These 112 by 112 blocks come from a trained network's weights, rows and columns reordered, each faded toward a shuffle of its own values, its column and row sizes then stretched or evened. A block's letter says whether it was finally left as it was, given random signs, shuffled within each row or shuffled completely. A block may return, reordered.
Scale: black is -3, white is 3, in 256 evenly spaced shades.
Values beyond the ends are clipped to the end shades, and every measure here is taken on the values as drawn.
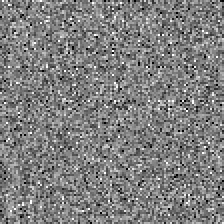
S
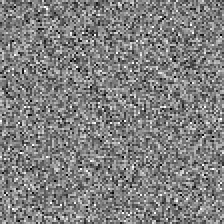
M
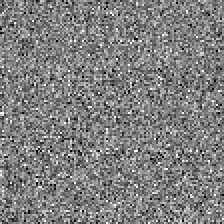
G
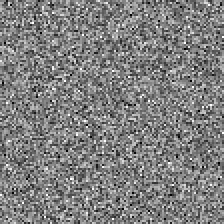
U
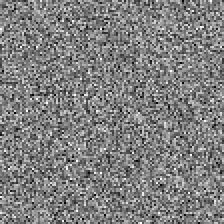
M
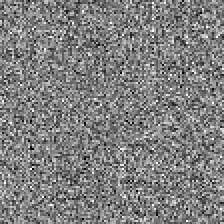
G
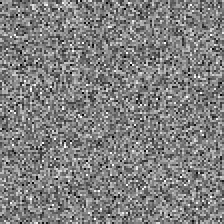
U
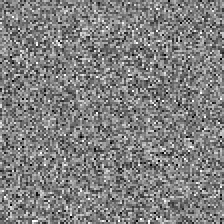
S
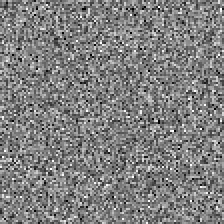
M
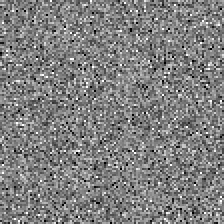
M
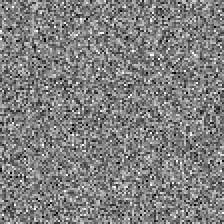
U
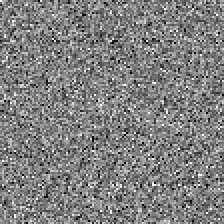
S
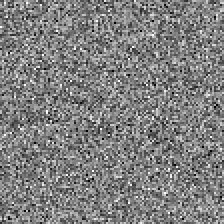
U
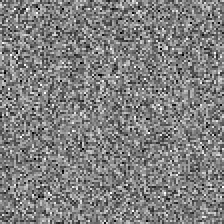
M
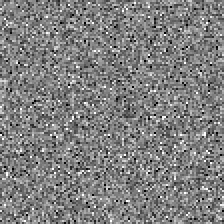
S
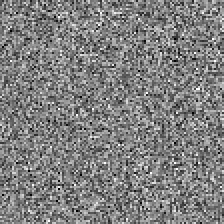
S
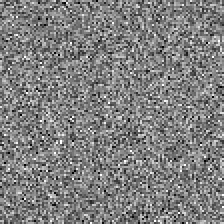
M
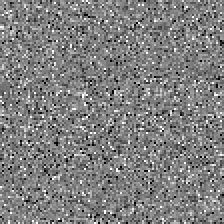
G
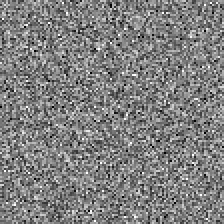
U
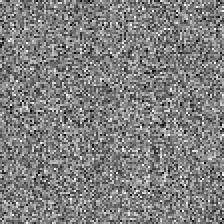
G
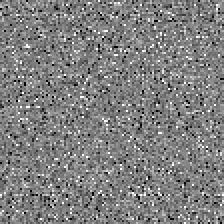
M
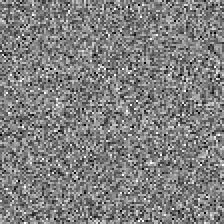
M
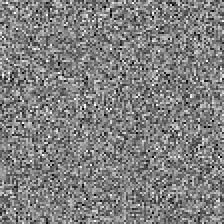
S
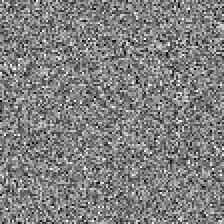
S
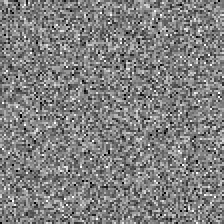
U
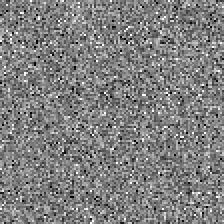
M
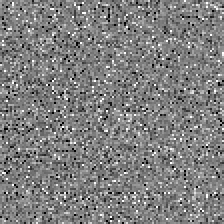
S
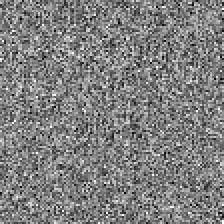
G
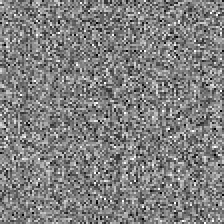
G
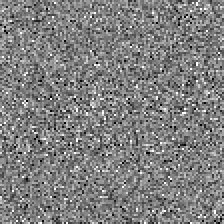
M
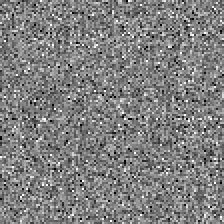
S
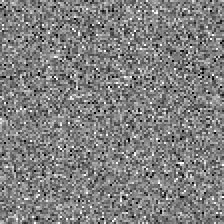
M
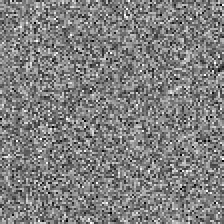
S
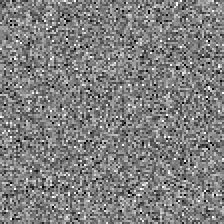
S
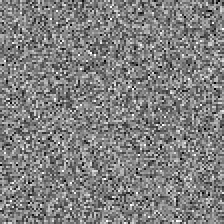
U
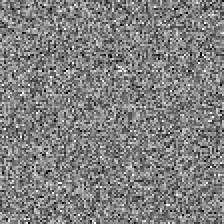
M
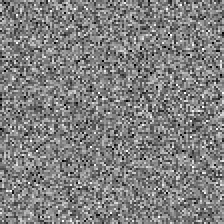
U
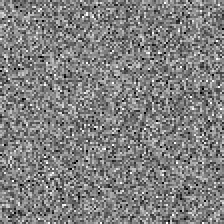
U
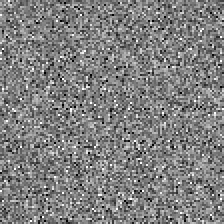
M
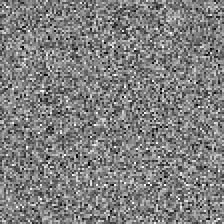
S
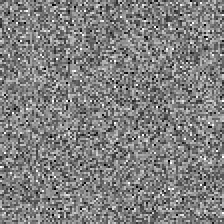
S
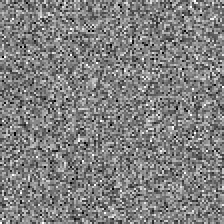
U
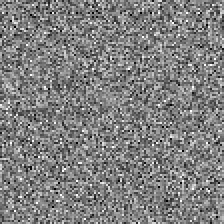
M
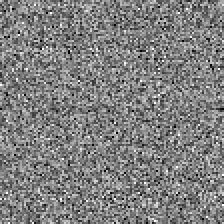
M
